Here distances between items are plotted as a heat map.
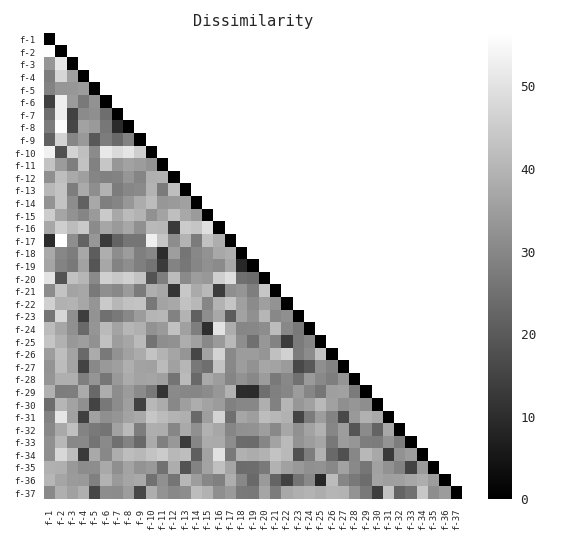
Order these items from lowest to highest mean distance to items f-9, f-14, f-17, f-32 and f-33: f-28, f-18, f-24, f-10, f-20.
f-28, f-18, f-24, f-20, f-10
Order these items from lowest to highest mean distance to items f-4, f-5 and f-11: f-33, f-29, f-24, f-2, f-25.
f-29, f-33, f-24, f-25, f-2
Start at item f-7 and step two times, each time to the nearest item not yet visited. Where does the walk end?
f-3
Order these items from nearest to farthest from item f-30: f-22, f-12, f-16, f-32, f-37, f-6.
f-37, f-32, f-6, f-12, f-16, f-22
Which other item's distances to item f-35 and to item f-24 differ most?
f-15
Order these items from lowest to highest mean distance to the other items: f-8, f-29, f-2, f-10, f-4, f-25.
f-29, f-4, f-25, f-8, f-10, f-2
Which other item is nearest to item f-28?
f-32
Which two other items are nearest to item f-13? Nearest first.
f-33, f-35
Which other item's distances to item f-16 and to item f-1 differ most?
f-17
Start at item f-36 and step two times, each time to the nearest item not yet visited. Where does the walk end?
f-22
